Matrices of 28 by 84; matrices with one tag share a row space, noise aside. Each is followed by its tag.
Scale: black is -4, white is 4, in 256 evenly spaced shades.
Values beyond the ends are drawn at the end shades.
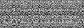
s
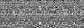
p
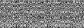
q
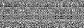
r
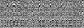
s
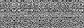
s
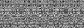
p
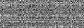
r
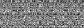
p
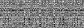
p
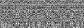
q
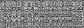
s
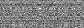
p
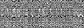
s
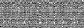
p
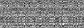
p
